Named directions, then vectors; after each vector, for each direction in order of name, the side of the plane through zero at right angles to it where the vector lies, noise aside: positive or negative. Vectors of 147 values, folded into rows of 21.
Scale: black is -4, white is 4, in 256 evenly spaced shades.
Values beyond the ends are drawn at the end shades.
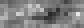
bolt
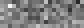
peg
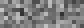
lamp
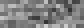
positive, positive, positive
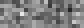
positive, negative, positive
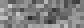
positive, positive, positive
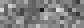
negative, positive, positive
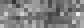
positive, negative, positive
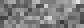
negative, negative, negative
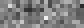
negative, negative, positive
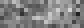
negative, positive, negative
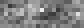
positive, negative, negative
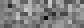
positive, positive, negative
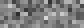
negative, negative, positive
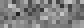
negative, negative, positive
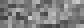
negative, negative, negative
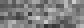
negative, negative, negative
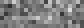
negative, positive, negative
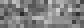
negative, positive, negative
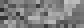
negative, negative, negative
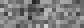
negative, positive, positive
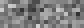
negative, positive, positive
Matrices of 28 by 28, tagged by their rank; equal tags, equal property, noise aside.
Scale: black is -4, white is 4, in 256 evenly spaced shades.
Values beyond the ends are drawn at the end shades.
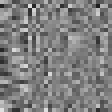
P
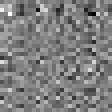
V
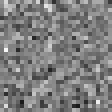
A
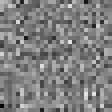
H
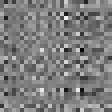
P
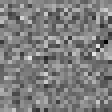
A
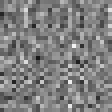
A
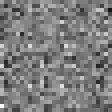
H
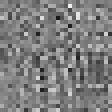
V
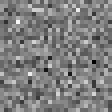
H
